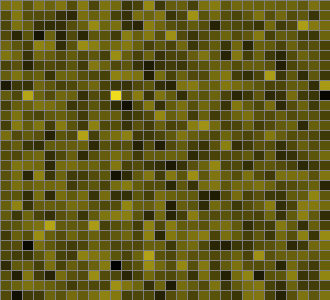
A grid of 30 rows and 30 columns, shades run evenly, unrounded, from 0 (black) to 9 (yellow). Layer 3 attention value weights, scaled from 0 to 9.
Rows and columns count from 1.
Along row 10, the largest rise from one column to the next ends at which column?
11
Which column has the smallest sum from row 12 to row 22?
5
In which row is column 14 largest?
26
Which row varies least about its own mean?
12
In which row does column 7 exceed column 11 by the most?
27
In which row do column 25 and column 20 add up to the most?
8
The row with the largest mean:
1
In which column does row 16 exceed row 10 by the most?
30
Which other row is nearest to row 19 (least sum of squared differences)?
29
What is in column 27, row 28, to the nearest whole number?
5
